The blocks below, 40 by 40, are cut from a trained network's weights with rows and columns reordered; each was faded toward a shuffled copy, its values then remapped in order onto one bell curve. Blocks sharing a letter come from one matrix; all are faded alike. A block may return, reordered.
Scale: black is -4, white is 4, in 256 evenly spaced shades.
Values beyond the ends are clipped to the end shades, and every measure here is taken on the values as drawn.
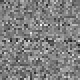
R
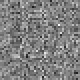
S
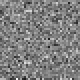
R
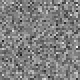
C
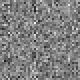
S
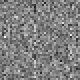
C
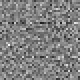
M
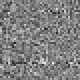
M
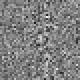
C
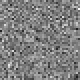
S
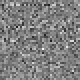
R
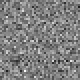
R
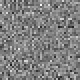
M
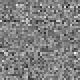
R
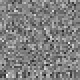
M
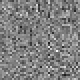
S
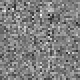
C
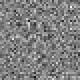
S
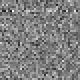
M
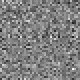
M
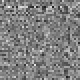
M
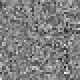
C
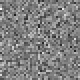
C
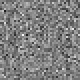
R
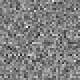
R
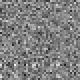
M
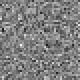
S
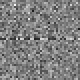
C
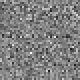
M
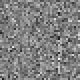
C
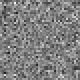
C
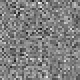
S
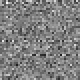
R
